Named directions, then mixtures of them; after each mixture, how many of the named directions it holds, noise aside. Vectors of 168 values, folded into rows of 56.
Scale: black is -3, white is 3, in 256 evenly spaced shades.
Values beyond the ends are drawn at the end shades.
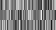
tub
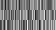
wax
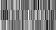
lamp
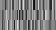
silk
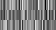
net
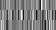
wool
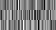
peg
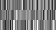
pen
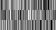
two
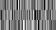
one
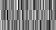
four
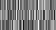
four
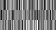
three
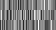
two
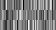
four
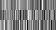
two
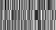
four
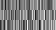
one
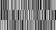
four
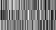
three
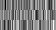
four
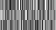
one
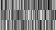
four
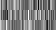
one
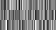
two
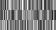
three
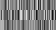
three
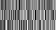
one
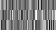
three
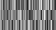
two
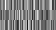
two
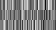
four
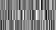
two
